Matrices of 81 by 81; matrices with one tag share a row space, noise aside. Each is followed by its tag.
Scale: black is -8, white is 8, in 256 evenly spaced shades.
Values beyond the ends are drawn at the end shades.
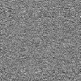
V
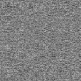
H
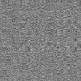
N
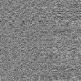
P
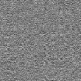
H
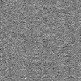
V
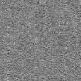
H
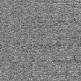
P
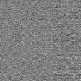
P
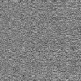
P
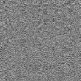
V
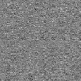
H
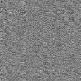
V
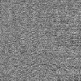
P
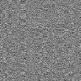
V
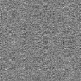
V
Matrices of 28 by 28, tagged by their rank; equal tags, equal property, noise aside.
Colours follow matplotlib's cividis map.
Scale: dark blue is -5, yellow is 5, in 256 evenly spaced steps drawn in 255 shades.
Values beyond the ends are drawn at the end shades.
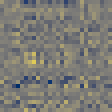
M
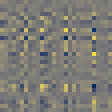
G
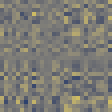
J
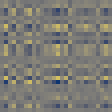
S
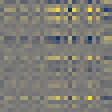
S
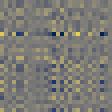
G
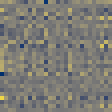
J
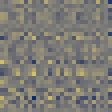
J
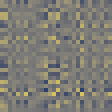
G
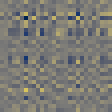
G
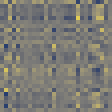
G
